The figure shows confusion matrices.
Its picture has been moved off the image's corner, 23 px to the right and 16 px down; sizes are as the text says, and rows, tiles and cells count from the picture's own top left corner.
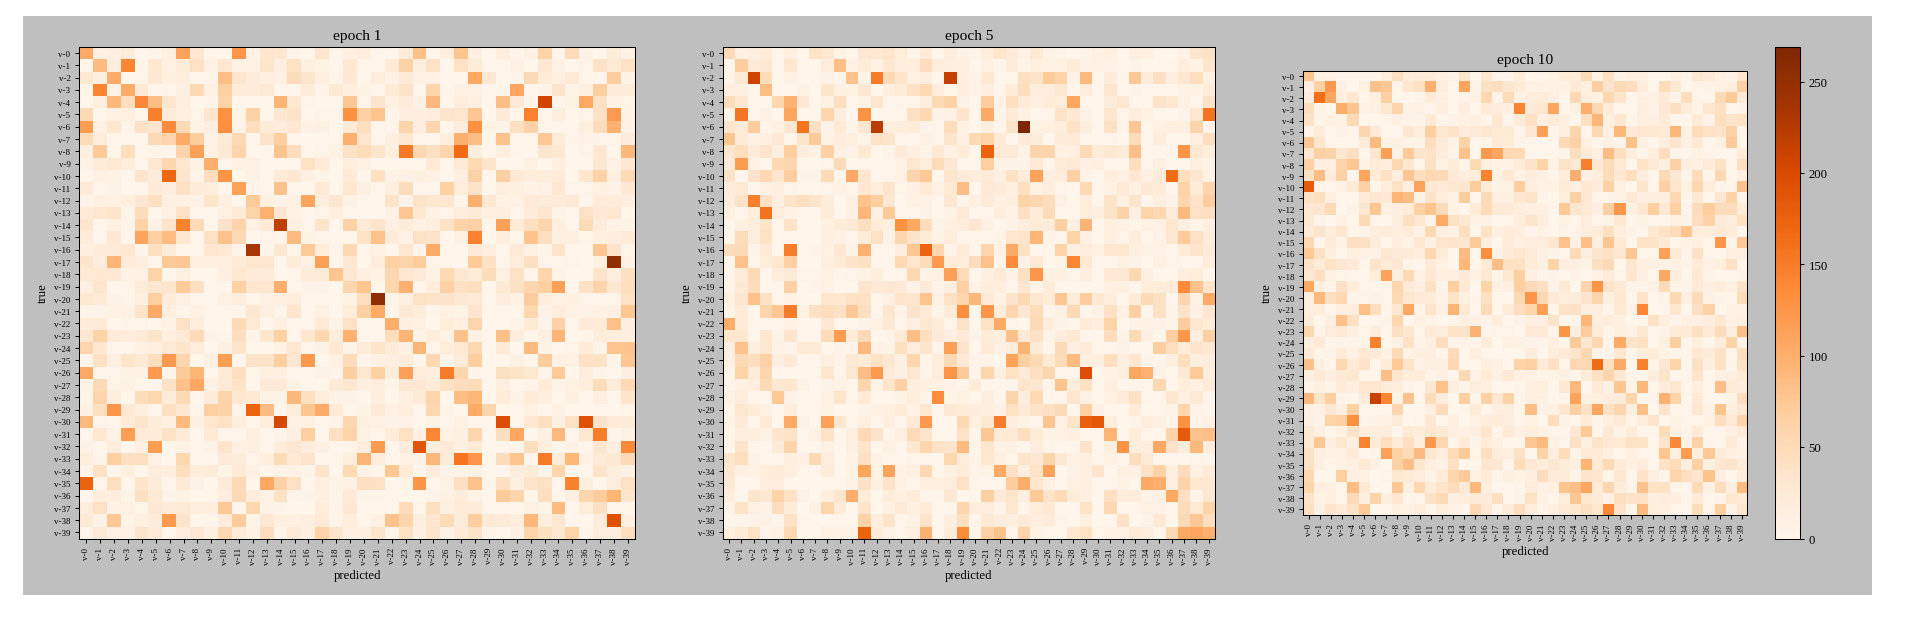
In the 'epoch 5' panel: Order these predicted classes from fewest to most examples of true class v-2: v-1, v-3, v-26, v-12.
v-1, v-3, v-26, v-12
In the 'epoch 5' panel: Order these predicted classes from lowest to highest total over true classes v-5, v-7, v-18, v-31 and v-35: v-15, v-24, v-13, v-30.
v-30, v-13, v-15, v-24
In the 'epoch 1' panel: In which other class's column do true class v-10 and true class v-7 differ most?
v-6
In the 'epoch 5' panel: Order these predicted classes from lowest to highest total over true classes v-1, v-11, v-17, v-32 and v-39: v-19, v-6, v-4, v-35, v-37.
v-6, v-4, v-35, v-37, v-19
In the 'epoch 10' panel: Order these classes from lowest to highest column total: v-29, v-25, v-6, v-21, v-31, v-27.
v-31, v-29, v-21, v-6, v-27, v-25
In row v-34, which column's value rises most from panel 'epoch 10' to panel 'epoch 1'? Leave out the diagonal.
v-22
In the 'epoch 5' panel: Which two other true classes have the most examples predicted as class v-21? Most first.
v-8, v-5
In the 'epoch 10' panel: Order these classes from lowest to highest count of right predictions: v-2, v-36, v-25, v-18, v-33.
v-18, v-25, v-36, v-2, v-33
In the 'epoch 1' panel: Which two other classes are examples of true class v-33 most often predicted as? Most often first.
v-27, v-28
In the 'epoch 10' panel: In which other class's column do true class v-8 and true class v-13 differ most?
v-25
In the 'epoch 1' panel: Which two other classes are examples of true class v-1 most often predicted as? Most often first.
v-3, v-23
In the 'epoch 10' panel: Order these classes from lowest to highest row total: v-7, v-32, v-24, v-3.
v-32, v-24, v-3, v-7
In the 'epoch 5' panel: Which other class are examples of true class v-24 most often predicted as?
v-18
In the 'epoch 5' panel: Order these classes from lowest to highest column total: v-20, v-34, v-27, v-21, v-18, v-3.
v-20, v-34, v-27, v-3, v-18, v-21
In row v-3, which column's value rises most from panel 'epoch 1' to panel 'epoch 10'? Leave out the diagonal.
v-19
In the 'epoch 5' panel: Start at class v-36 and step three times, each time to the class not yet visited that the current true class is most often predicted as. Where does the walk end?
v-23
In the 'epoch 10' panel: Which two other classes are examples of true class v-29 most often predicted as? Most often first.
v-6, v-7
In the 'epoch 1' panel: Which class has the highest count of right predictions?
v-14
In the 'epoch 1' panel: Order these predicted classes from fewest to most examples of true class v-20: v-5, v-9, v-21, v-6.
v-9, v-6, v-5, v-21
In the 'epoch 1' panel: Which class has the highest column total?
v-28
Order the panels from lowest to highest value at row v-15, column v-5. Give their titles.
epoch 5, epoch 10, epoch 1
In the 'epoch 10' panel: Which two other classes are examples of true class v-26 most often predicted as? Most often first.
v-30, v-28
